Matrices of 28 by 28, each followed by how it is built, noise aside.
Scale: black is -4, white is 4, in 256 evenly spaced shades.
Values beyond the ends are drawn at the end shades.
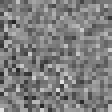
lower triangular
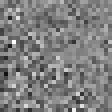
lower triangular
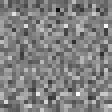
repeating columns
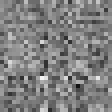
low rank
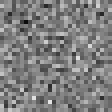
noise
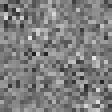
block diagonal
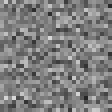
repeating rows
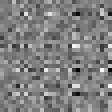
low rank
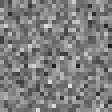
noise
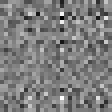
low rank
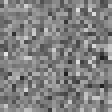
repeating rows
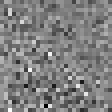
lower triangular
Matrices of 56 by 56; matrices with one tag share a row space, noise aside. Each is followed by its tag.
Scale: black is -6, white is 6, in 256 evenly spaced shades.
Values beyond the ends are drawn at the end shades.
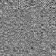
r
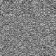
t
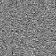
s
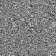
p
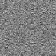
r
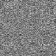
t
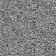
s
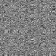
r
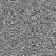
s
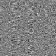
p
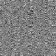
p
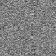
r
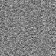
r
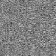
t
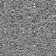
s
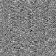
p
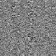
p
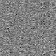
t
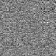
t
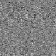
r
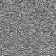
t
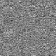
t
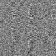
p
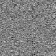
s
